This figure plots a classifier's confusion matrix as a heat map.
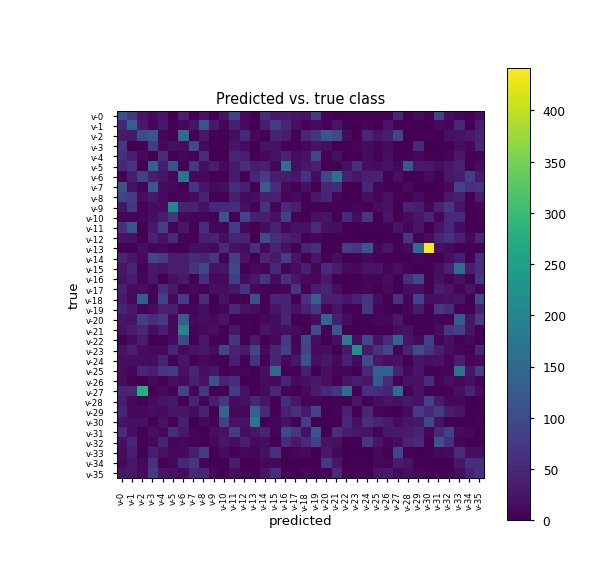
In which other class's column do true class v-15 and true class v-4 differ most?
v-33
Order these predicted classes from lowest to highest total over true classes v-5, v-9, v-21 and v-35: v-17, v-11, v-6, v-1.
v-17, v-11, v-1, v-6
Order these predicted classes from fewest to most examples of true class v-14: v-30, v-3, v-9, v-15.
v-30, v-15, v-9, v-3
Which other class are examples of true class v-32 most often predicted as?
v-31
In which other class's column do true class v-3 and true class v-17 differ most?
v-7
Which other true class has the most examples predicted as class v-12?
v-10
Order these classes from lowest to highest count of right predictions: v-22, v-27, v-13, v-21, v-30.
v-13, v-30, v-21, v-27, v-22
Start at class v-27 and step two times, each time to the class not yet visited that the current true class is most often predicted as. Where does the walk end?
v-6
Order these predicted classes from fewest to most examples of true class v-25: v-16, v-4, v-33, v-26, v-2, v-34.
v-16, v-34, v-2, v-4, v-26, v-33
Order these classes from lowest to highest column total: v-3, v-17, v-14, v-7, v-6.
v-17, v-7, v-14, v-3, v-6
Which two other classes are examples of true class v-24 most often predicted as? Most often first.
v-18, v-13
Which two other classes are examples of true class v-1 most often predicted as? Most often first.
v-8, v-15
